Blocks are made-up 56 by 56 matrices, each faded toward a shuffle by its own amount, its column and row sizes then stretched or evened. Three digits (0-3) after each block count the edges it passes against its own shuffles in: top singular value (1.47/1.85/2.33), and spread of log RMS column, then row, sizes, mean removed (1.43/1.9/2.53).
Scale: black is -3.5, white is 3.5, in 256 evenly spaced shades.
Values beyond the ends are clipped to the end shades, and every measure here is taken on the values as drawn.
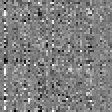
1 3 2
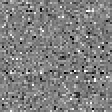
1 1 1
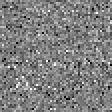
0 0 1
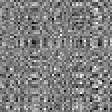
3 2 2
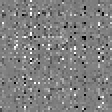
1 3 2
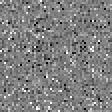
1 0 0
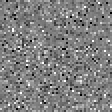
1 0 0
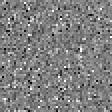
1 1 1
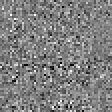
0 2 1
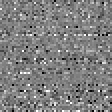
1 0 3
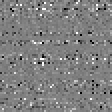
0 1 3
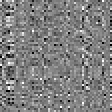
3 3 0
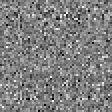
1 0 1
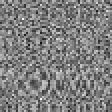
3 0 0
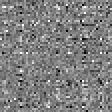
2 2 2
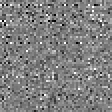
1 1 2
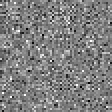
2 0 0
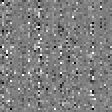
0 3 1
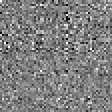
2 1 2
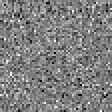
2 0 0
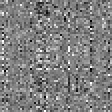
2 3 0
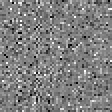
2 1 0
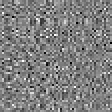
3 1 1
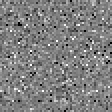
0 0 1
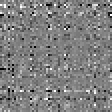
1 3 3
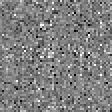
0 1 1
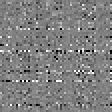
2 2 3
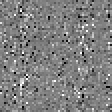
0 2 0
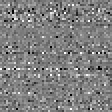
1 1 3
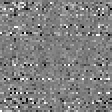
0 1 3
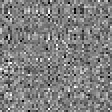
3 2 0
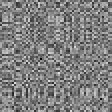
3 1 1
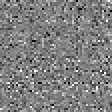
1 1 2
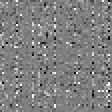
0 3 2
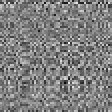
3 1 3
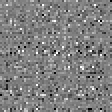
0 2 3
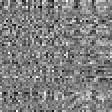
2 0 3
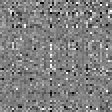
2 2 3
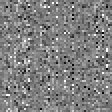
0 3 0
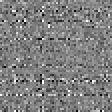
2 1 3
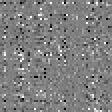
1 2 2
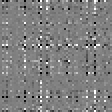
3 3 3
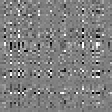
3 3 3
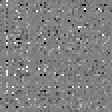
1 2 2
